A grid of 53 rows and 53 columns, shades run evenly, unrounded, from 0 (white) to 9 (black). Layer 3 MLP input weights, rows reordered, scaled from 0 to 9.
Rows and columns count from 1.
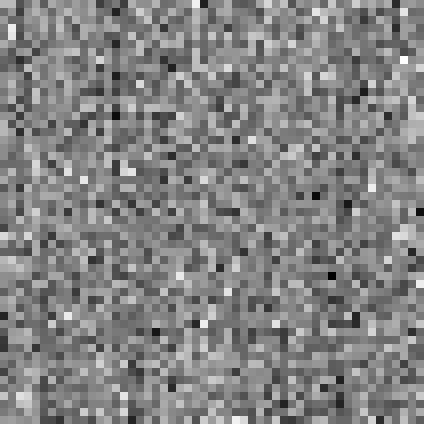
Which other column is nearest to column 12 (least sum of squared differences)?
8
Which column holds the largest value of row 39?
34
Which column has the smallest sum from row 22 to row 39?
26
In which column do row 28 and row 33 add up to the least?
14
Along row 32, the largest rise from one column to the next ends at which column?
52
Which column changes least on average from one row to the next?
6
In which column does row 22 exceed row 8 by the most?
51
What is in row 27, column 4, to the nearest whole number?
3
